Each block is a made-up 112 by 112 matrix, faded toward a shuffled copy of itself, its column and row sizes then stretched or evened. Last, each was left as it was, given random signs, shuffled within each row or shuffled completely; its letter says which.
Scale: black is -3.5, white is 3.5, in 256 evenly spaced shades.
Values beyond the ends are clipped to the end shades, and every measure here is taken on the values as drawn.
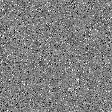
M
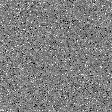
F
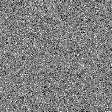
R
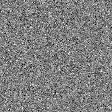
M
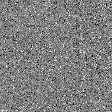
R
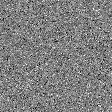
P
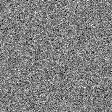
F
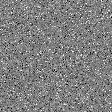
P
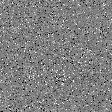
F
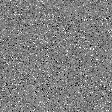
M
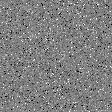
P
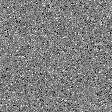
F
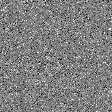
F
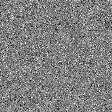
M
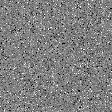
R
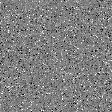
R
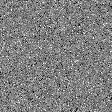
P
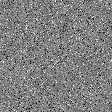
P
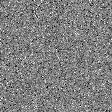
P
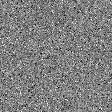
P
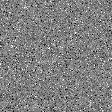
M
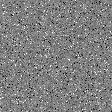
P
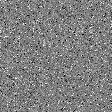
R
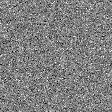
F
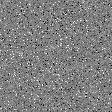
P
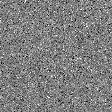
M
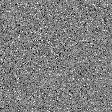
M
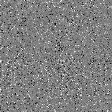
R
